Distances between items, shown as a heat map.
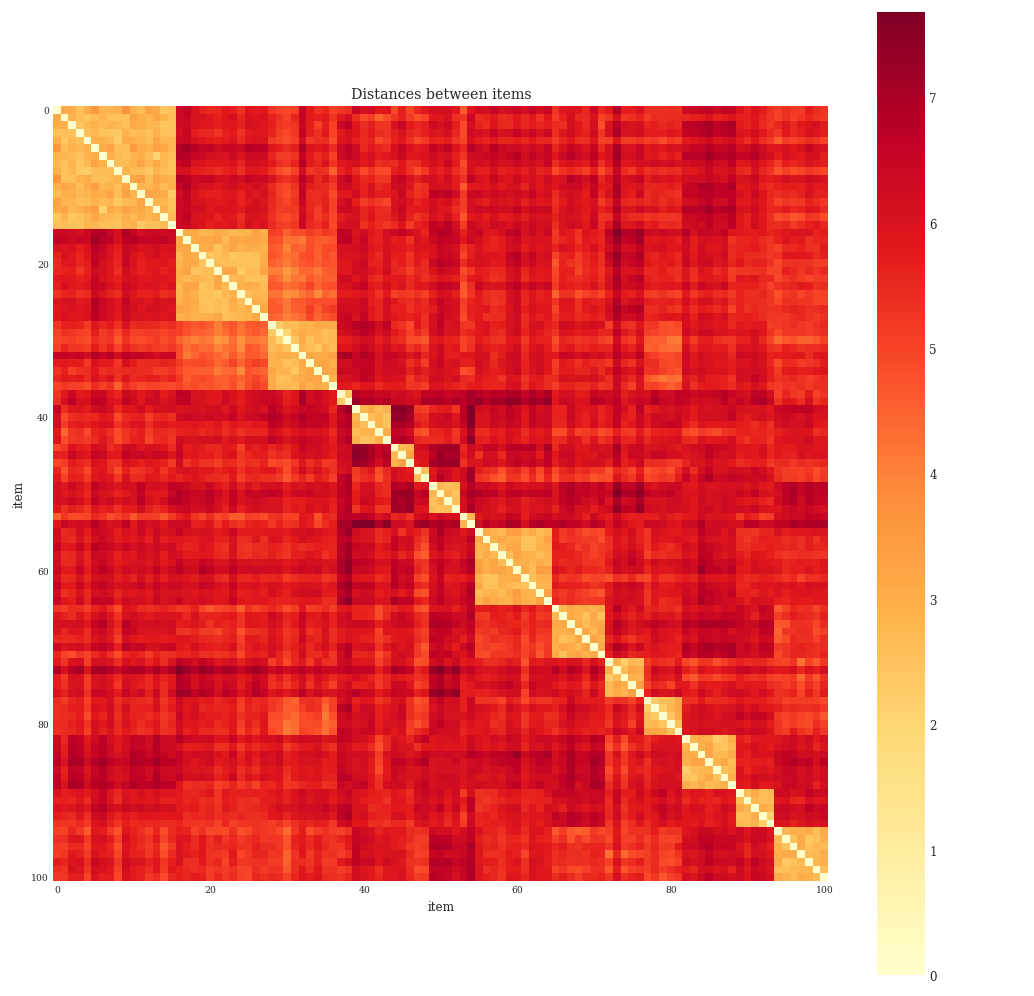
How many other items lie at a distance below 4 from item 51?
3
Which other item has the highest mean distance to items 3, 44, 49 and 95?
73
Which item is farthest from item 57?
38
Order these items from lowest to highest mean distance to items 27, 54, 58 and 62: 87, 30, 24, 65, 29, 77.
24, 30, 29, 77, 65, 87
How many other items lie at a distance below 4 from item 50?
3
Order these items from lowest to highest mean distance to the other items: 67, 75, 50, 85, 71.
71, 75, 67, 85, 50
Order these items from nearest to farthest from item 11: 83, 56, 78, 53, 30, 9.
9, 30, 53, 78, 56, 83
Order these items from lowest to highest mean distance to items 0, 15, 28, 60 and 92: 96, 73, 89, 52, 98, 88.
89, 96, 98, 52, 88, 73
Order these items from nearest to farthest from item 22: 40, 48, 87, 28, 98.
28, 98, 48, 87, 40
